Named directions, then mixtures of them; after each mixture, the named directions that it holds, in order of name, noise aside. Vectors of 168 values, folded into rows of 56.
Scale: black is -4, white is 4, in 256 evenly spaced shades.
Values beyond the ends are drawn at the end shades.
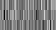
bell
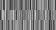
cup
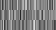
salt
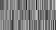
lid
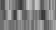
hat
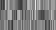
cup, hat, lid.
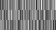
bell, lid, salt.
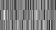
bell, cup.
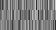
lid, salt.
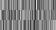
cup, lid, salt.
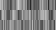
cup, hat, lid.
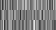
salt.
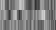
hat.
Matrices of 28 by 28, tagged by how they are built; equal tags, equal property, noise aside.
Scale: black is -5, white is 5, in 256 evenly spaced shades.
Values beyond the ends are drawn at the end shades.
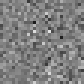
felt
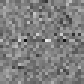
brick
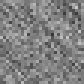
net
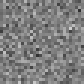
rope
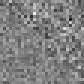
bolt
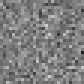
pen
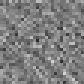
net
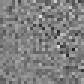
bolt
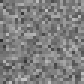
rope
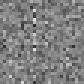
felt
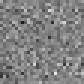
brick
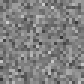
rope
